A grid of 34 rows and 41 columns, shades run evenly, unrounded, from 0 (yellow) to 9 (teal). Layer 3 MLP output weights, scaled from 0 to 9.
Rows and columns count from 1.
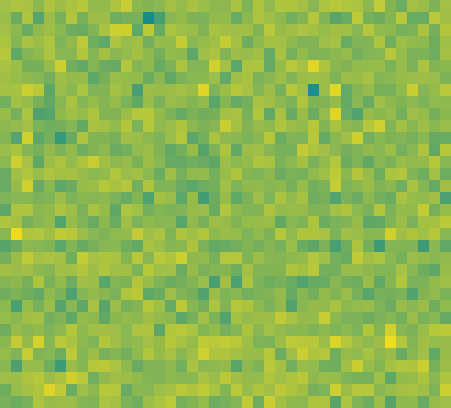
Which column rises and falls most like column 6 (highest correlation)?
2
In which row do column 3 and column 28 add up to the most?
24
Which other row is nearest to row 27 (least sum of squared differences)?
7
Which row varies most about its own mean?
8
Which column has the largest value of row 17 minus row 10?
31
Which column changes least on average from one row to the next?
23
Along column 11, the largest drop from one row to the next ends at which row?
3
